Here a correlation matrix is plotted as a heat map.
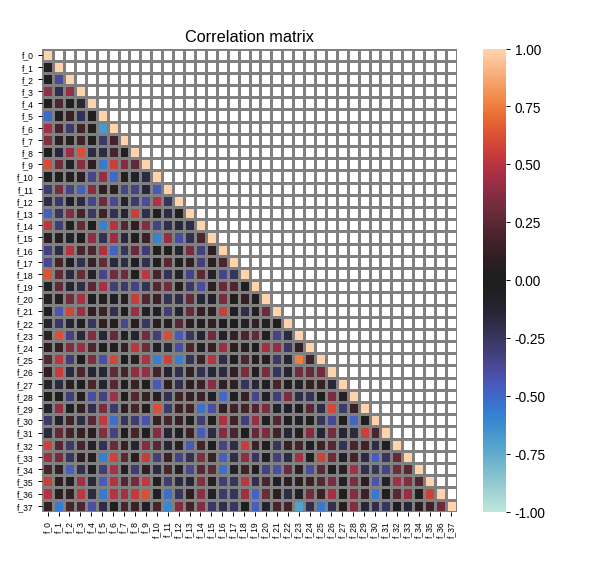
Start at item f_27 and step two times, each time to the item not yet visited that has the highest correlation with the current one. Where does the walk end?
f_25
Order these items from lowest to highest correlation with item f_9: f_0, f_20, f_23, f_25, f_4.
f_4, f_20, f_23, f_25, f_0
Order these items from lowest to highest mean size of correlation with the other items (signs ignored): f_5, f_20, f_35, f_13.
f_20, f_13, f_35, f_5
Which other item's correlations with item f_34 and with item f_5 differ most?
f_6
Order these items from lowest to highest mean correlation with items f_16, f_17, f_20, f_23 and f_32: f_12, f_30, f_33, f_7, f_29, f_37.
f_37, f_12, f_7, f_33, f_30, f_29
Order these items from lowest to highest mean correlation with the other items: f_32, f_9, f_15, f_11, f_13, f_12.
f_12, f_11, f_13, f_15, f_32, f_9
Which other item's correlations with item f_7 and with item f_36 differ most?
f_8
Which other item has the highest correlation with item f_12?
f_10
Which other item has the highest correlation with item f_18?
f_0
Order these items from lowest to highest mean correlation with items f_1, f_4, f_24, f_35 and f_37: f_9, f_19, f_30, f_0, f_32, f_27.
f_30, f_19, f_27, f_32, f_0, f_9
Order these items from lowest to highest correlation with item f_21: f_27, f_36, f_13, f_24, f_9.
f_9, f_36, f_27, f_13, f_24
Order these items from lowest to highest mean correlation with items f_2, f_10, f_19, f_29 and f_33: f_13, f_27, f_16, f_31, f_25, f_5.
f_27, f_25, f_13, f_16, f_5, f_31
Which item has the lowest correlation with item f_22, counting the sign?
f_7
